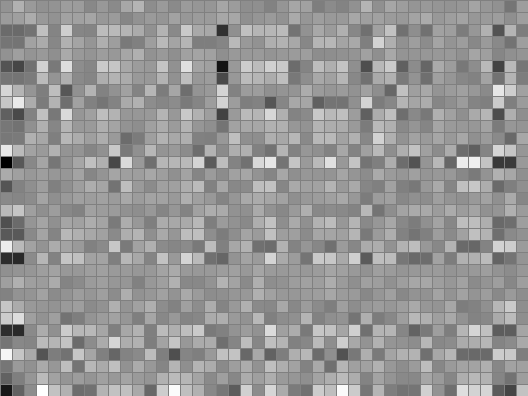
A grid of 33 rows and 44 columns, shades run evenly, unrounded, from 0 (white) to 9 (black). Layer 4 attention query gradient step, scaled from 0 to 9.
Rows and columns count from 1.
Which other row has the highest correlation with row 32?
33
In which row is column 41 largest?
30
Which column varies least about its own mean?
37
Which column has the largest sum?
1
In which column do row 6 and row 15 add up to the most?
19
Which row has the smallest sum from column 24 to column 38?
12
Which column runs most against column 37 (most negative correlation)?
5
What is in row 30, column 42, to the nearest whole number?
2
